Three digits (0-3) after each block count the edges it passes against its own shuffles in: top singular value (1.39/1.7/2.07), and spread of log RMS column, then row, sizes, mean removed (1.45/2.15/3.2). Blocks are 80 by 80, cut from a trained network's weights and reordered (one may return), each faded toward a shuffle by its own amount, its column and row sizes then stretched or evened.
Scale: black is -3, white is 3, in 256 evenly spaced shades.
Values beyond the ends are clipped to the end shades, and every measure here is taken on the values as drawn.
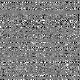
0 2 3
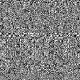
2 0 2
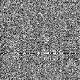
2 0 1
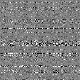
2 1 3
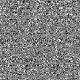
2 0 2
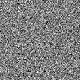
2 0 0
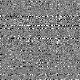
2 1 3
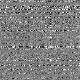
2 0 3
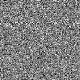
2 0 1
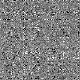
1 2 2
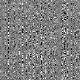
1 3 1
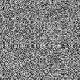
3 0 1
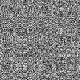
3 0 0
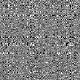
3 2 2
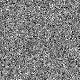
0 0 1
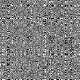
3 2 2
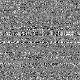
2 0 3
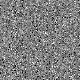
0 2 0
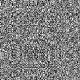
3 1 0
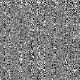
1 3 1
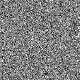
0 1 0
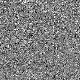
0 1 1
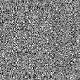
2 1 0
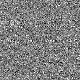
1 0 1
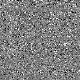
0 1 2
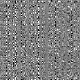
3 3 1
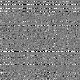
3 1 3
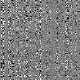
0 3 2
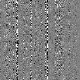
2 3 0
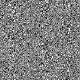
0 2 0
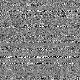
1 0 3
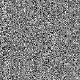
1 2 0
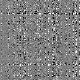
1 3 2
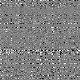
1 1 3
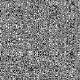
2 2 1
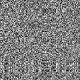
3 1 1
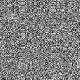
3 0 1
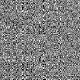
3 2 1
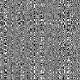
3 3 1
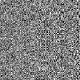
3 2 0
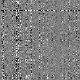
2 3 1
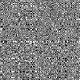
3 1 2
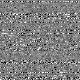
0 0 3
